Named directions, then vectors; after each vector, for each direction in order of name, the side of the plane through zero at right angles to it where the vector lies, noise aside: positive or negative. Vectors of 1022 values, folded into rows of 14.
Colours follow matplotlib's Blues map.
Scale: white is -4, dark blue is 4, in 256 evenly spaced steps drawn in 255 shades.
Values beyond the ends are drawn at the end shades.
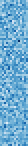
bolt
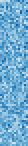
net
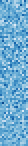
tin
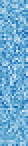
negative, positive, positive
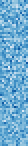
negative, positive, positive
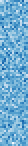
positive, positive, negative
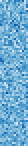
negative, positive, negative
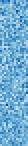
negative, negative, negative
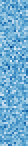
positive, negative, negative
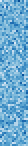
negative, positive, negative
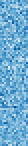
negative, positive, positive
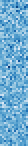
positive, negative, negative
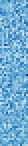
negative, negative, negative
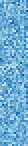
negative, positive, negative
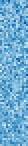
negative, negative, negative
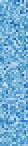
negative, positive, negative
